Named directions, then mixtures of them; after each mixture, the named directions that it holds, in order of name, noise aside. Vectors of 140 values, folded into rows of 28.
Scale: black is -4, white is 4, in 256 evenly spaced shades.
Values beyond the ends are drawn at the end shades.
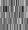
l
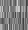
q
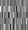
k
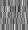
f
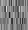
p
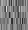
p.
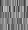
l, q.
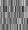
f, l.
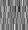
f.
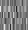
k.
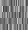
l, q.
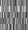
k, q.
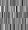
f, k.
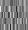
k, l.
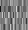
k.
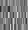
f, k.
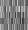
p, q.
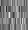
k, p.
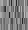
l, p.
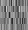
p.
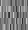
k, p.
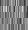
l.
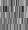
l.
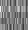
k, q.
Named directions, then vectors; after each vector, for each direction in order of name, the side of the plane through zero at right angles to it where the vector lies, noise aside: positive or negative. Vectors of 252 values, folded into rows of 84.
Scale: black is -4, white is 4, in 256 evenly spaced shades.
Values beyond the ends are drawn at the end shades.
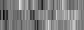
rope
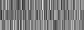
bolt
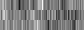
positive, negative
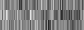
negative, negative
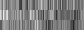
negative, negative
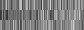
positive, positive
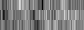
negative, positive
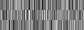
negative, positive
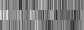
negative, negative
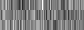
positive, negative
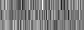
positive, negative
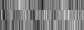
negative, positive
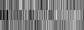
positive, positive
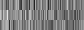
negative, negative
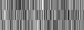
positive, negative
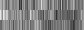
negative, negative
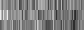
negative, negative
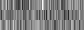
positive, negative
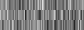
positive, negative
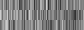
negative, negative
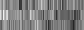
negative, negative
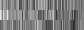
negative, negative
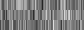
negative, positive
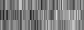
positive, positive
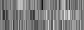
negative, positive
